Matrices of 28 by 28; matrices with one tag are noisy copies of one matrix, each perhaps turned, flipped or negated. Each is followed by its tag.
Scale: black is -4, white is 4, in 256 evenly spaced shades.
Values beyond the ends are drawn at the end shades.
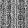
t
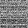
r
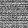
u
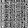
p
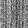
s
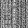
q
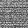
u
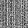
u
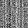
s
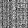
q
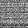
p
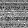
t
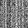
s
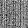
u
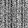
s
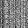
p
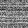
s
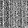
r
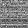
r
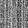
s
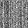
r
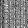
p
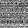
p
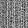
u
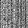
q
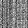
q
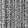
p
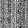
t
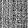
q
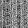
t
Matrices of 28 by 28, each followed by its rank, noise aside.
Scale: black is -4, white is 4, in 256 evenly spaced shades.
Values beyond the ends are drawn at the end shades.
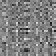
three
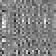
three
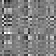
two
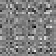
three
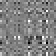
two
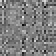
four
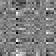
two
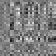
two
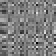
two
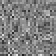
four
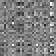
three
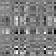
two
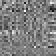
four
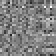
four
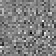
six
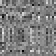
three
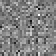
six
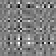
two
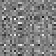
four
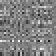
three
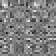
four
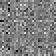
six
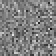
six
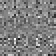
four
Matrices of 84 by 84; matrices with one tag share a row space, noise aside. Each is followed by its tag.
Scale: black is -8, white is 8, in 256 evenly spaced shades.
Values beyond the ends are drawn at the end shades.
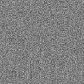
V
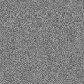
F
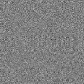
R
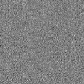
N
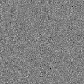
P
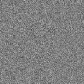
P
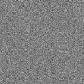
V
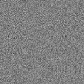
N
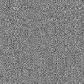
N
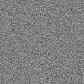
P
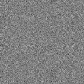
R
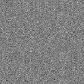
V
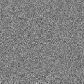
P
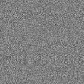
N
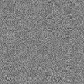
F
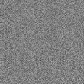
R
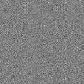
N
